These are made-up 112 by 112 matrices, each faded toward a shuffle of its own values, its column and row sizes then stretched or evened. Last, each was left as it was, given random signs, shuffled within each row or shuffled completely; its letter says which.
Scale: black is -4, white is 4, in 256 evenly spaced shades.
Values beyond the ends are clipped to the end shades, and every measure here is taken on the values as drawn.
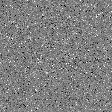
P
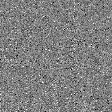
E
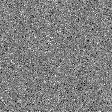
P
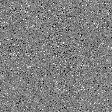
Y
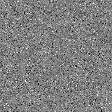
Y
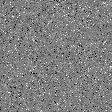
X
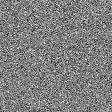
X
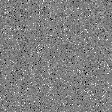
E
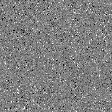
E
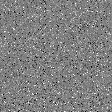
Y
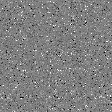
E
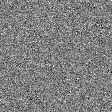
P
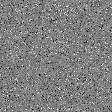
P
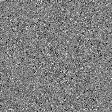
Y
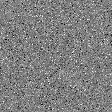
X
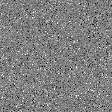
Y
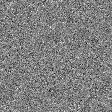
X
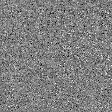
Y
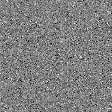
E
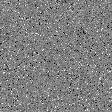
X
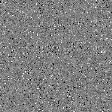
E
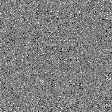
E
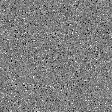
Y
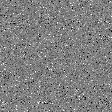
P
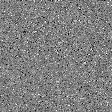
P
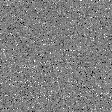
P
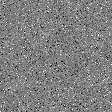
X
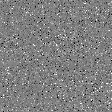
Y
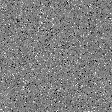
X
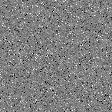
X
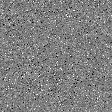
P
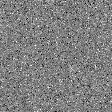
P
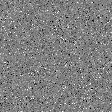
P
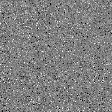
E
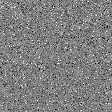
P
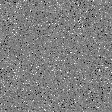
X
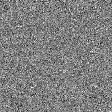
E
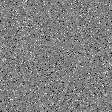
X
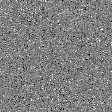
Y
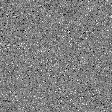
P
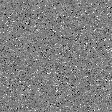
P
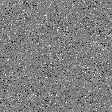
P
